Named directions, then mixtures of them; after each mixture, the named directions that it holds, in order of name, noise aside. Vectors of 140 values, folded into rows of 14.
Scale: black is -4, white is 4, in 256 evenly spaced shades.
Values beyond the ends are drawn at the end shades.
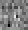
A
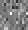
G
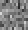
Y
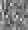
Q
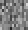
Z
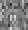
A, Y, Z.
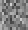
G, Q, Z.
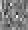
Q.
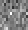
G.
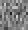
A, G, Q.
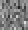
Q, Y.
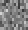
Y, Z.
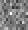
G, Q.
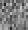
G, Z.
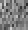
G, Q, Z.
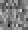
A, Y, Z.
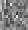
Q.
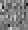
A, Q, Z.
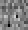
A.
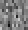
A, Z.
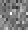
G.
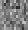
G, Q, Y.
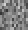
Y, Z.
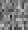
Y, Z.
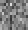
G, Q, Z.
